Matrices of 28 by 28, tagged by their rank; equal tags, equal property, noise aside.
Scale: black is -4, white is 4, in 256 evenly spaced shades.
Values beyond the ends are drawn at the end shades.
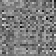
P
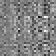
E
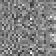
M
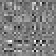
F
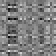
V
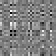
V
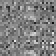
P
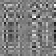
F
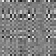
V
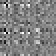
F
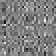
E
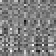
E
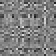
E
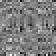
E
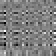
V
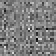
M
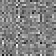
E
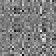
E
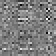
E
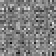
P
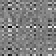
V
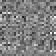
M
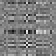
V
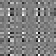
V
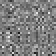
P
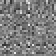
P
